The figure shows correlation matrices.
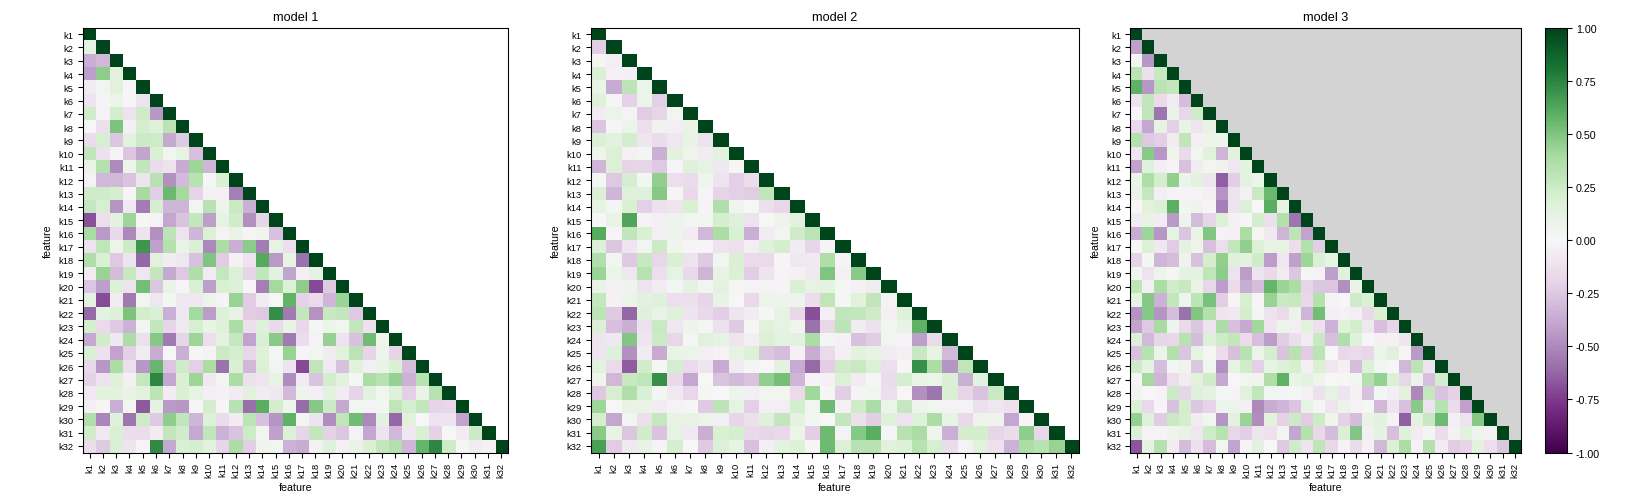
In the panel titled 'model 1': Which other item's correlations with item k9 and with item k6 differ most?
k26
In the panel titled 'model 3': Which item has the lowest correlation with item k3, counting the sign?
k7
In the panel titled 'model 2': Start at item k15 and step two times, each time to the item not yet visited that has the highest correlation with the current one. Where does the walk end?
k24
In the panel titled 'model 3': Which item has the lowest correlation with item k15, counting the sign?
k14
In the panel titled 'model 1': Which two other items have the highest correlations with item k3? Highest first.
k8, k26
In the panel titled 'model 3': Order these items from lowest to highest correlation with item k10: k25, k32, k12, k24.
k24, k32, k12, k25
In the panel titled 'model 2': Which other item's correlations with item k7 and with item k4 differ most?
k27
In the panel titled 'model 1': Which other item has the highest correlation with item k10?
k18
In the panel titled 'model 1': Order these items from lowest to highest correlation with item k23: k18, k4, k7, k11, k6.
k4, k7, k18, k11, k6
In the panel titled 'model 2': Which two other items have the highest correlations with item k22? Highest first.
k26, k23
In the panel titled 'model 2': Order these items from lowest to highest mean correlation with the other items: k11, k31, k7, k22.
k11, k7, k22, k31
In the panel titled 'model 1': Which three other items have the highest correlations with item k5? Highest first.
k17, k20, k13
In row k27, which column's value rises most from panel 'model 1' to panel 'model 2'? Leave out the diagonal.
k13
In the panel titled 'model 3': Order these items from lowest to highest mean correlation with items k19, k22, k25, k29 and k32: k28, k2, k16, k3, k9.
k9, k28, k3, k2, k16
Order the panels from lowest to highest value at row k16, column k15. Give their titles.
model 3, model 1, model 2
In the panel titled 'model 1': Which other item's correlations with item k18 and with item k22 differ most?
k15
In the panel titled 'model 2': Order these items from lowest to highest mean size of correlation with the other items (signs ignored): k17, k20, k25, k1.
k20, k17, k25, k1
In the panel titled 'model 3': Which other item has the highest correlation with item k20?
k12
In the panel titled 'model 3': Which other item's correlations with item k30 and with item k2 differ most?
k1
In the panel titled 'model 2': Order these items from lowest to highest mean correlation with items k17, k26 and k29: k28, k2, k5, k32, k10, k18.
k28, k2, k10, k5, k18, k32
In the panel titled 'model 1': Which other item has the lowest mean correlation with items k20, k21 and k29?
k2
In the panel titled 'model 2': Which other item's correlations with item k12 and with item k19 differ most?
k31
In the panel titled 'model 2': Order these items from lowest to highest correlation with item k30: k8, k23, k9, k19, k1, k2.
k2, k19, k9, k8, k1, k23
